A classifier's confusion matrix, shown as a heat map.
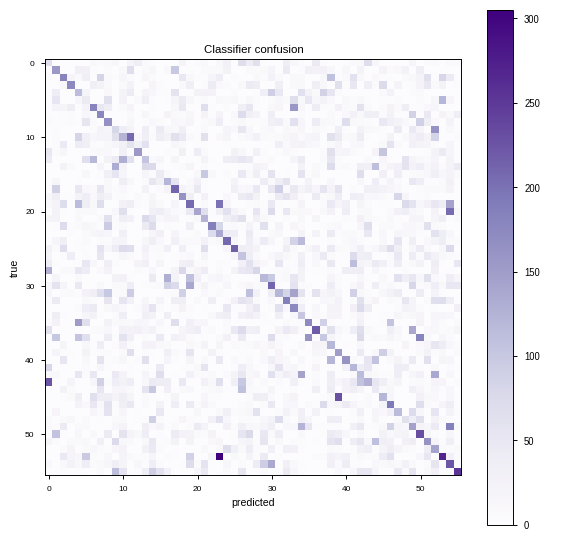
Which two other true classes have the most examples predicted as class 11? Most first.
10, 31
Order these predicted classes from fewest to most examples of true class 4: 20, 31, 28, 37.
28, 20, 31, 37
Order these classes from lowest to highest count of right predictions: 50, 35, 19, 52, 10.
10, 52, 35, 19, 50
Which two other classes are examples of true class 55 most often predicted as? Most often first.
9, 14
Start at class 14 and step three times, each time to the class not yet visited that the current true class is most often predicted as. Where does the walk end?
24
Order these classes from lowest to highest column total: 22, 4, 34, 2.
22, 2, 4, 34
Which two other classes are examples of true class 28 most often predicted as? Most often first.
0, 18
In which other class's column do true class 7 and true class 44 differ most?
14
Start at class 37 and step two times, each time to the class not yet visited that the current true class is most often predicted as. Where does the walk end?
1
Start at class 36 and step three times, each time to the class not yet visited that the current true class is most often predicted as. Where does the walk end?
30
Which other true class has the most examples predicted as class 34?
42
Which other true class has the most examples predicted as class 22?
23
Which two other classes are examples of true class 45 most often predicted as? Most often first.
39, 6
